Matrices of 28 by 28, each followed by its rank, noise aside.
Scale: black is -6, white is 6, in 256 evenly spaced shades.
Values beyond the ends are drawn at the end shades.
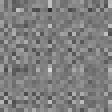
three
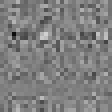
three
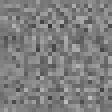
four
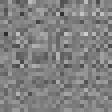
four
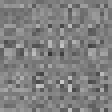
three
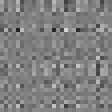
two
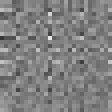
three
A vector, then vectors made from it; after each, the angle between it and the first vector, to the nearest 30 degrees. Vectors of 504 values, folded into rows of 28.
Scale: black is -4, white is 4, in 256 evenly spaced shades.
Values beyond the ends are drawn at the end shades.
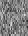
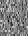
120 degrees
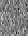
60 degrees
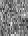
30 degrees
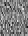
60 degrees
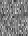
120 degrees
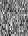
30 degrees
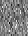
120 degrees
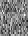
30 degrees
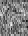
30 degrees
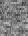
120 degrees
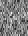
60 degrees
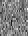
120 degrees
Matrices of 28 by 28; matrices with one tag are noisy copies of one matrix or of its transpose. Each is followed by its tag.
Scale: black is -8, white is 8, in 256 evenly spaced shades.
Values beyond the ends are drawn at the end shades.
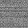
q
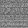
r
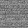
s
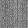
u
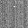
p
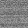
p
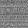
r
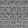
r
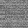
s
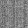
p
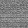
u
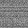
q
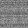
p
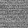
s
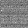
p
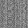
r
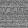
r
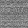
r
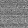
p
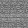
u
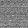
r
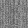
s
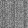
p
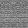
u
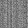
q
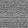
u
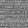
s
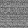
r
